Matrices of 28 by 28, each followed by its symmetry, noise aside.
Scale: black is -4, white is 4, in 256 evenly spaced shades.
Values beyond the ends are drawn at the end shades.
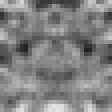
mirrored left to right.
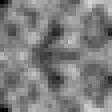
mirrored top to bottom.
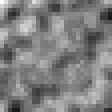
symmetric.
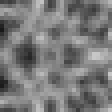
mirrored top to bottom.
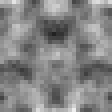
mirrored left to right.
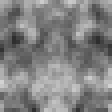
mirrored left to right.
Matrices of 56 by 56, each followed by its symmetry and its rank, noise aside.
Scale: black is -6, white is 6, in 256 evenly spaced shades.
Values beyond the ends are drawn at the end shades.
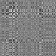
symmetric, rank two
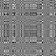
no symmetry, rank two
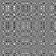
no symmetry, rank two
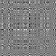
antisymmetric, rank two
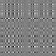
no symmetry, rank one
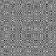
antisymmetric, rank two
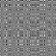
no symmetry, rank two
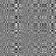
no symmetry, rank one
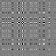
symmetric, rank one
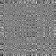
no symmetry, rank three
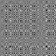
symmetric, rank two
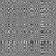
symmetric, rank two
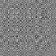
symmetric, rank three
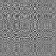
no symmetry, rank three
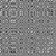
symmetric, rank three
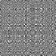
symmetric, rank three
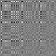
symmetric, rank one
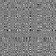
no symmetry, rank three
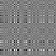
no symmetry, rank one
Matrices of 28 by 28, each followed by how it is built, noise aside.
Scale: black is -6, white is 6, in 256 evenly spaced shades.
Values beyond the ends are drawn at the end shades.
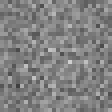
repeating rows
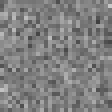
blocks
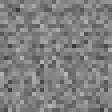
repeating columns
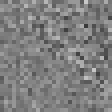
upper triangular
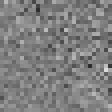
upper triangular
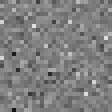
sparse
